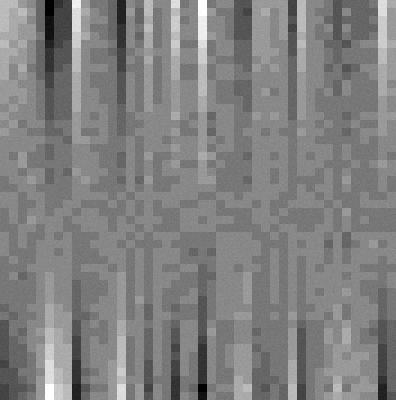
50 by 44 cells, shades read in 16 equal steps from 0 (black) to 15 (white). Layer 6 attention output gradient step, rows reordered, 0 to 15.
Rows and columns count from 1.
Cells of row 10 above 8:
9
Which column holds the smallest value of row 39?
23
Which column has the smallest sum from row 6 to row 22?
6
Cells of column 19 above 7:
29
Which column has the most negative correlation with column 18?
15
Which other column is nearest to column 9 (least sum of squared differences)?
43
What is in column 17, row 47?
5
